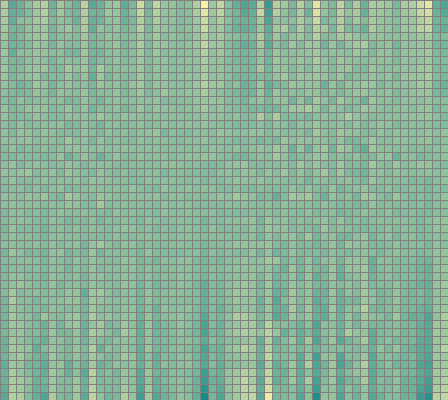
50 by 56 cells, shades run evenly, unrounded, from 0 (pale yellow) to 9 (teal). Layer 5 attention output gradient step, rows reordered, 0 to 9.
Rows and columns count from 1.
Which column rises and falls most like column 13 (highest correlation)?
9
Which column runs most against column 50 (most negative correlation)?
49
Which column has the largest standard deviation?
26
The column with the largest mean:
54
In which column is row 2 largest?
34
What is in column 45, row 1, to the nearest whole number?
3
